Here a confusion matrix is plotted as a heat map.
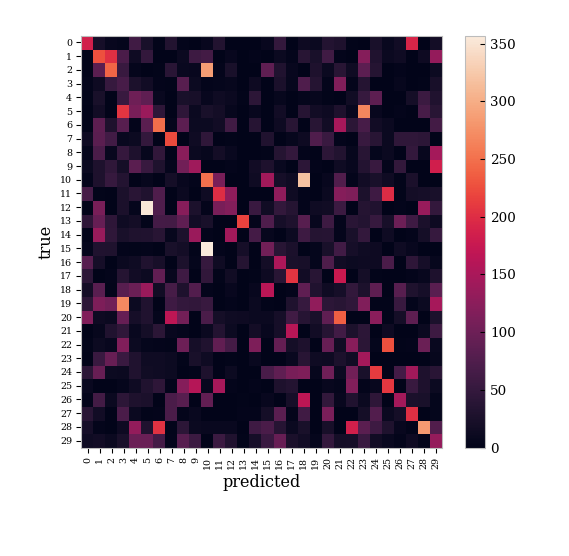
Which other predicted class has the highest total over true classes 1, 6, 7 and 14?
2
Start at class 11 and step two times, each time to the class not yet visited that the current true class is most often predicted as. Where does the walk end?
9
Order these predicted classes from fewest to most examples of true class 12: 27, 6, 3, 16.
27, 3, 16, 6
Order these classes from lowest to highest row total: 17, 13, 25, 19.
17, 25, 13, 19
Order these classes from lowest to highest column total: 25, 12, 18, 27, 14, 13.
13, 14, 12, 25, 27, 18
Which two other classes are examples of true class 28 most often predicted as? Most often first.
6, 22
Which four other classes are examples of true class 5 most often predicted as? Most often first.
23, 3, 4, 28
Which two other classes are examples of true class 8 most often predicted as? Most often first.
29, 1
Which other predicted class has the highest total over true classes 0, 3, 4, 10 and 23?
18
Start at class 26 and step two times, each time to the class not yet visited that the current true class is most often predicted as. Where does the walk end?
15
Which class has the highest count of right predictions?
28
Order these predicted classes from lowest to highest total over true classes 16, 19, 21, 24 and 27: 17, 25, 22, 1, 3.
25, 22, 1, 17, 3
